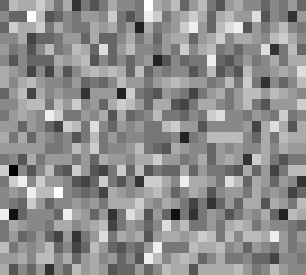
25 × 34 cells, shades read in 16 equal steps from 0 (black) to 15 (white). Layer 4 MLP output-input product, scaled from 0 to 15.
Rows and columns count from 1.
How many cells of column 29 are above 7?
16
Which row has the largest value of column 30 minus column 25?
5
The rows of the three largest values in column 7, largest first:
18, 11, 10
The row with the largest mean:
3
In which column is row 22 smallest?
9
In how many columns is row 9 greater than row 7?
11
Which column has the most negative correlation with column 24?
4
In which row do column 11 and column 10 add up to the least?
17
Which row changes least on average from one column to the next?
14
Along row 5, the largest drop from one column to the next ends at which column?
31
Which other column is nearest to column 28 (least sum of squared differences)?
34
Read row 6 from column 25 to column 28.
6 5 7 9
